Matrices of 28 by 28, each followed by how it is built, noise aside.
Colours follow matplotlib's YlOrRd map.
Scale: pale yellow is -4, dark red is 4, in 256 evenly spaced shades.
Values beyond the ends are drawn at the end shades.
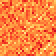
Hankel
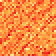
Hankel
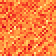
Hankel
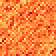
Hankel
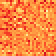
low rank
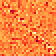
banded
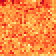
smooth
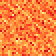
Toeplitz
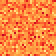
repeating columns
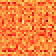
low rank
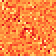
banded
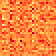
low rank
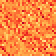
Toeplitz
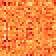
low rank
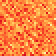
Toeplitz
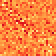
banded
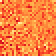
lower triangular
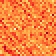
Toeplitz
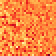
lower triangular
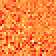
lower triangular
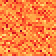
Toeplitz
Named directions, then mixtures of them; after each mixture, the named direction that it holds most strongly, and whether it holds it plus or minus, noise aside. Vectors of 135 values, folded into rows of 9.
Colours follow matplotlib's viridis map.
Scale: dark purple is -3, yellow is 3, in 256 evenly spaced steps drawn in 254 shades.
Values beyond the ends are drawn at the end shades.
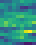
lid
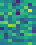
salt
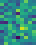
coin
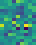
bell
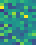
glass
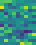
glass, plus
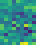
bell, plus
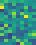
glass, plus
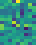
bell, plus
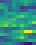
lid, plus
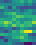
lid, plus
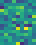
bell, minus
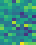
bell, plus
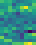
lid, minus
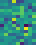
bell, minus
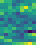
lid, minus
